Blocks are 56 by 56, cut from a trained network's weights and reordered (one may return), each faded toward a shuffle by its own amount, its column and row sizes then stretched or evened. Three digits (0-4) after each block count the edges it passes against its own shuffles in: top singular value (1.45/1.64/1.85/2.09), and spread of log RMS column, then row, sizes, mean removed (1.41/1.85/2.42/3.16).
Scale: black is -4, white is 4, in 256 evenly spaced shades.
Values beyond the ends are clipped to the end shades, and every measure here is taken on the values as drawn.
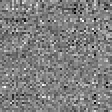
2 2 2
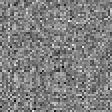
4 1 0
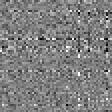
4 1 3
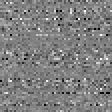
0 1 4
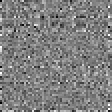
3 1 2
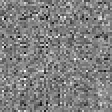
3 1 2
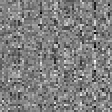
4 3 0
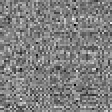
4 0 2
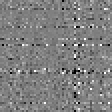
2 2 3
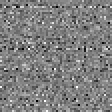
0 0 3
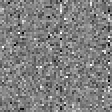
0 2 0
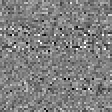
0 0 3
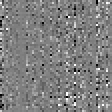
1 4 1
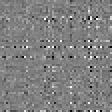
4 2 3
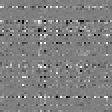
2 2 4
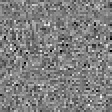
0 0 2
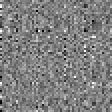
3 2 1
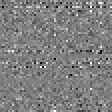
1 1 3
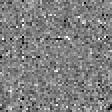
0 1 2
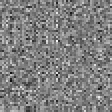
3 2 0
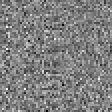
2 1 0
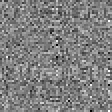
3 1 0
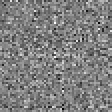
3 0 1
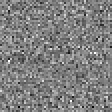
1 0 2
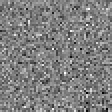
1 0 1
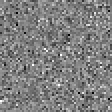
0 1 0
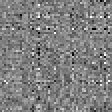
3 2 2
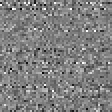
0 0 3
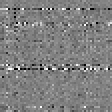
3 1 3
